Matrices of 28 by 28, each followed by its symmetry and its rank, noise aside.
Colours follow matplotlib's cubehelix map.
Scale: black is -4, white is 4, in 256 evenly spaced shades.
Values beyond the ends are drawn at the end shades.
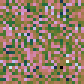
antisymmetric, rank six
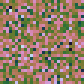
no symmetry, rank eight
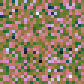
antisymmetric, rank six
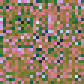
symmetric, rank six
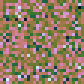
antisymmetric, rank eight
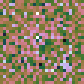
symmetric, rank six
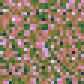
no symmetry, rank six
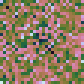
symmetric, rank seven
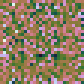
no symmetry, rank six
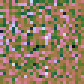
antisymmetric, rank eight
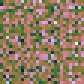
no symmetry, rank seven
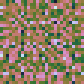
antisymmetric, rank six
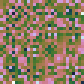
symmetric, rank six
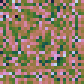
symmetric, rank seven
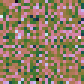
antisymmetric, rank eight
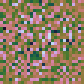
no symmetry, rank six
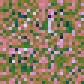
symmetric, rank seven
